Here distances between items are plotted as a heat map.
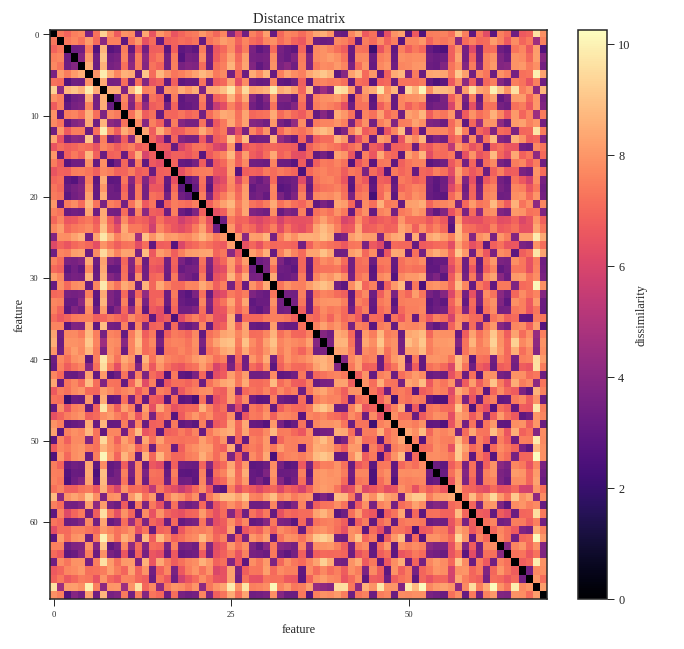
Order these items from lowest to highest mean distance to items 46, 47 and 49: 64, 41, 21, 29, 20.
41, 21, 64, 29, 20
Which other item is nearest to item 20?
45
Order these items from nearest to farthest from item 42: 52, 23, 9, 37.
9, 23, 37, 52
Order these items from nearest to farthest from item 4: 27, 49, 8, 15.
8, 15, 49, 27
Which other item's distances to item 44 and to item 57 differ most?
51
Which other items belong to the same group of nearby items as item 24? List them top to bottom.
23, 56
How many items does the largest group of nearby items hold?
31
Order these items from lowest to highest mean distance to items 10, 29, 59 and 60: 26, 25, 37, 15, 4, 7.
4, 15, 37, 26, 25, 7
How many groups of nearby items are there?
5
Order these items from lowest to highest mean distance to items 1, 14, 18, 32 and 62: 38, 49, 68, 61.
61, 49, 38, 68
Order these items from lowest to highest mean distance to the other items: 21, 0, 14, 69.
69, 14, 0, 21
